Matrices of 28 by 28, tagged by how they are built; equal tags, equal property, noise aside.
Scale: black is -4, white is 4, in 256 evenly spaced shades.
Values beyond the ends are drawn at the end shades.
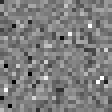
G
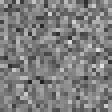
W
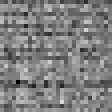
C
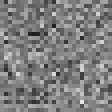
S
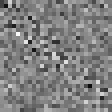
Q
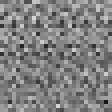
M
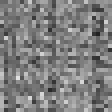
C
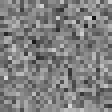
W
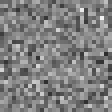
W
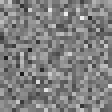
W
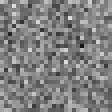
W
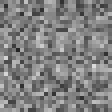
C
